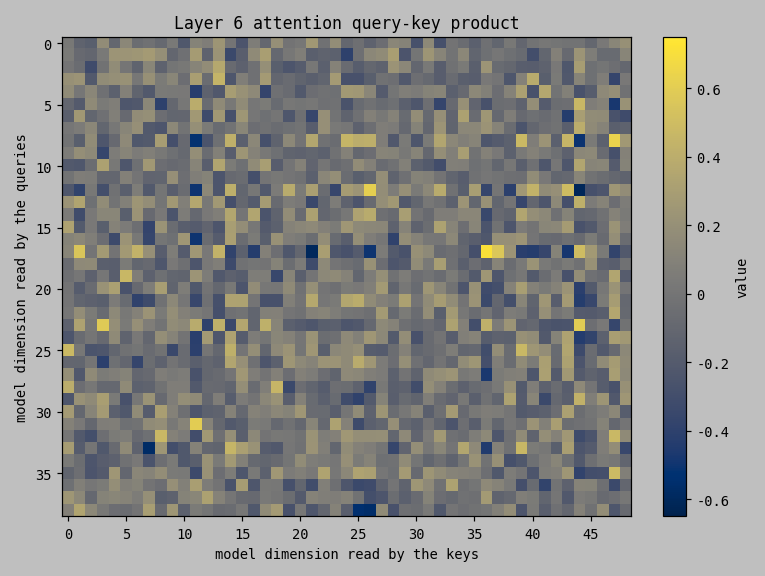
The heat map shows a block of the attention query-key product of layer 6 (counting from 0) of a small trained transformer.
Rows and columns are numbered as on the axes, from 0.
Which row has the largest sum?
32
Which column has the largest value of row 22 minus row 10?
47
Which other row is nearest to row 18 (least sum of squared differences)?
11
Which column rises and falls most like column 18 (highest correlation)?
38
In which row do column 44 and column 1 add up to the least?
12
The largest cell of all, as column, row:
36, 17
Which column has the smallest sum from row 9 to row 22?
28
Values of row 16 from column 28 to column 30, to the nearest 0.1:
-0.4 0.2 0.1
